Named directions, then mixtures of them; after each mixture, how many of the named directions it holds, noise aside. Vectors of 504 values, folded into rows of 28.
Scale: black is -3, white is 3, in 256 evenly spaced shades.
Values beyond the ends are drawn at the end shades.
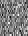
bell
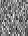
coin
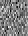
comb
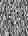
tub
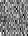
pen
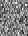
four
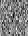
one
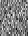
one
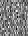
four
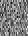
two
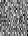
two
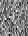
two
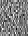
four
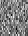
one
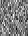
one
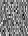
two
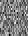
one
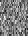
four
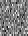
three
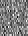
three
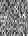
one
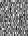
four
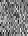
one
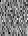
four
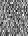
two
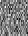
two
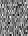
one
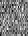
four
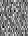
four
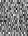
two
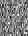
one
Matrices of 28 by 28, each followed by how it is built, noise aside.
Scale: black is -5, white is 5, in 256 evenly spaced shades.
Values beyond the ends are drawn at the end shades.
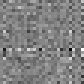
low rank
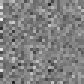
uneven columns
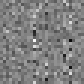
uneven columns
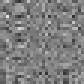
low rank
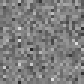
uneven columns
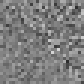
upper triangular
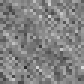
Toeplitz
